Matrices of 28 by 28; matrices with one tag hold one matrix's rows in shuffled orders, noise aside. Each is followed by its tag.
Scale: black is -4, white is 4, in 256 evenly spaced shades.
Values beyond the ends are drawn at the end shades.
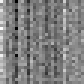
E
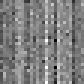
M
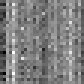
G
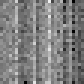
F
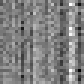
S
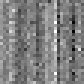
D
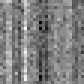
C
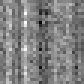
C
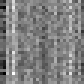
G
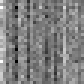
E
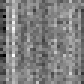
G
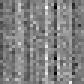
M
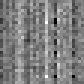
M
